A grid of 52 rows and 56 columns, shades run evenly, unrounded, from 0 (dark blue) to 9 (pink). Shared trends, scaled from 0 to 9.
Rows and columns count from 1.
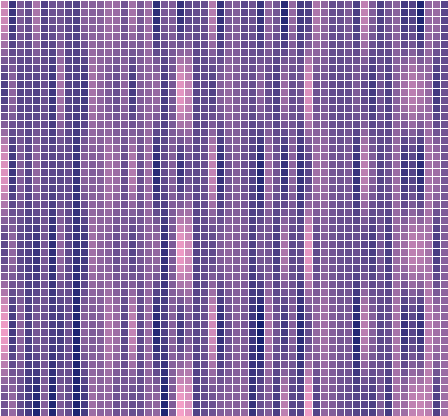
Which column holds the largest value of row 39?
1
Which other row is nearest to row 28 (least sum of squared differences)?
35
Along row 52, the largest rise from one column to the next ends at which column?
39
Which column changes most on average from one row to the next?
23
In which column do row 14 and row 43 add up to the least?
10
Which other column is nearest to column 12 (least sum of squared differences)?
13
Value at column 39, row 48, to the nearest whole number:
7
